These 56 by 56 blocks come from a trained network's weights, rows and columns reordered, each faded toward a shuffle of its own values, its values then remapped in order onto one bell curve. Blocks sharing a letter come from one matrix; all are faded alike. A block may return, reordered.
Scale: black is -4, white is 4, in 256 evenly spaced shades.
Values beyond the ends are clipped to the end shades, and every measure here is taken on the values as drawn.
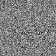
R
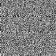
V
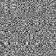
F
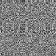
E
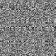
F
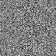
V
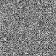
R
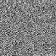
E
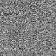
F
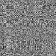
F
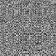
E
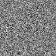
V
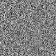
V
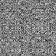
E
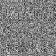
E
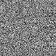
R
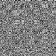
F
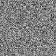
E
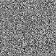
R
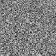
V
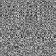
F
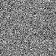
R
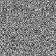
E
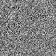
R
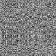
E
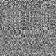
E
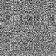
E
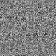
F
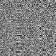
V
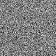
R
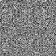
E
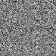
R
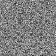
R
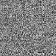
V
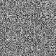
R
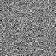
E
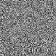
V
